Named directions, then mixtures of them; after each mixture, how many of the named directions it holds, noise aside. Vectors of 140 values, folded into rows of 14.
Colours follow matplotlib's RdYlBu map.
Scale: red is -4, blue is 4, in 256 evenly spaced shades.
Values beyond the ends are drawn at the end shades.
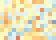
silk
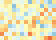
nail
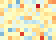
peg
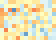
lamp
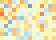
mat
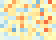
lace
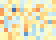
two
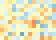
one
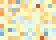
two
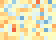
one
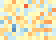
three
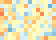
four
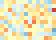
three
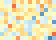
two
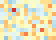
one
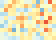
one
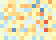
one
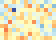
three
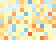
three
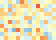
three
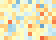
two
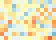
one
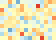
one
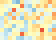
three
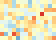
three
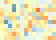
three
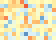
four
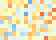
four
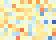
three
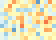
one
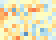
one
